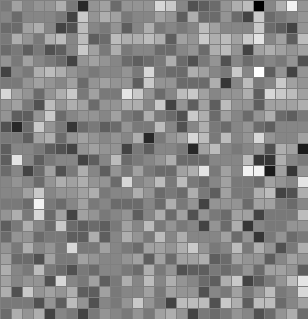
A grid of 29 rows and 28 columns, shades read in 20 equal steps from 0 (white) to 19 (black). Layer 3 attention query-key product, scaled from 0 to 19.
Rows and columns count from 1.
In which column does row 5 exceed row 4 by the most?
23
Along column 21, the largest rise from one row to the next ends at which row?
6
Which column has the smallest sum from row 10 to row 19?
21
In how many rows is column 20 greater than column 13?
12
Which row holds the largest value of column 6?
3
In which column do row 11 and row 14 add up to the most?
28
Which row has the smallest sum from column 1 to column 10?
9
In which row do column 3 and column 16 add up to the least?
27
